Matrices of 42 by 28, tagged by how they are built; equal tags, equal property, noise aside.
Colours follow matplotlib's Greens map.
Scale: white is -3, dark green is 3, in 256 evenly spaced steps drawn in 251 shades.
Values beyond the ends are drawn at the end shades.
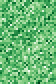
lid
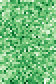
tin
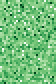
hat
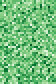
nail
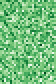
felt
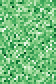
lid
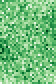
tin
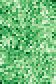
tin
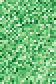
lid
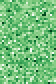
hat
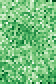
tin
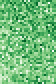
tin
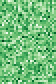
nail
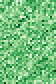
lid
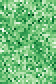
tin
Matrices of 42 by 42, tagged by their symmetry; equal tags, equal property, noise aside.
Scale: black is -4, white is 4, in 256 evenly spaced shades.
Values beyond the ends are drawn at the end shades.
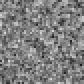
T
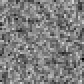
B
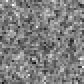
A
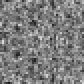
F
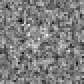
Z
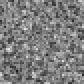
T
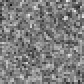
T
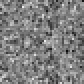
F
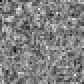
Z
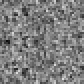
F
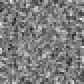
B
